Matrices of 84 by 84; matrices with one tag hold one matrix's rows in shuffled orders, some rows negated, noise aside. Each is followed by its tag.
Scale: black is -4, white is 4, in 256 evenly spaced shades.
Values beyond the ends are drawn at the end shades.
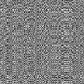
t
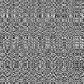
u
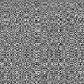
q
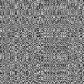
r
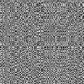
r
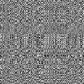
r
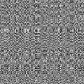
q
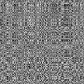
t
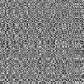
u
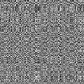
q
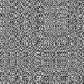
r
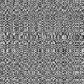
u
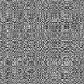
t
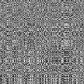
t
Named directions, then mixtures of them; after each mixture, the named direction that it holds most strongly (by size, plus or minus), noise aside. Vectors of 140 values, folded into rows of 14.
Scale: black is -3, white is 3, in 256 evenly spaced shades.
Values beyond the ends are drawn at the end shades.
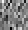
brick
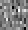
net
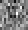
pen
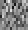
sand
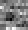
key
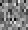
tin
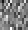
brick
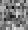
pen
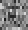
pen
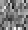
brick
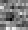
key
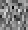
sand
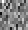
brick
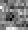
key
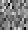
brick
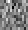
sand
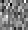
brick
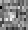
key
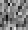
brick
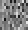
pen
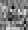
key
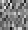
brick
